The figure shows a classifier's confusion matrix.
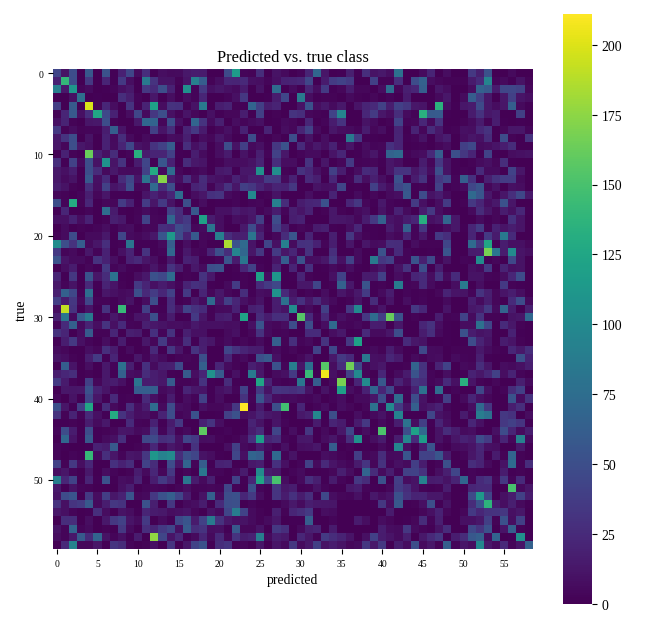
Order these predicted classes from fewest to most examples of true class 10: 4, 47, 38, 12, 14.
38, 12, 14, 47, 4
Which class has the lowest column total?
49
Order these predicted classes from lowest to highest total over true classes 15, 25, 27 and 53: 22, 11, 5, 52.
5, 22, 11, 52
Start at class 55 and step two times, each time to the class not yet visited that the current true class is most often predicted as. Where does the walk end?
43
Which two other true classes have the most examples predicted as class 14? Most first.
20, 47
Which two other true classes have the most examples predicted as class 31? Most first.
37, 36
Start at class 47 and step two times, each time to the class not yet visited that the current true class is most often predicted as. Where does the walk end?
12
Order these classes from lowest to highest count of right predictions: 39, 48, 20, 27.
48, 39, 20, 27
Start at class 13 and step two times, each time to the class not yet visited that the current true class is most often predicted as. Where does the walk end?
6
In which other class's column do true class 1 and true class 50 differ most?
27
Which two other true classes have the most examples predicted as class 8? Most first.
29, 36
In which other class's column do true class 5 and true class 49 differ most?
45
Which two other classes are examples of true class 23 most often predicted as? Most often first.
52, 39
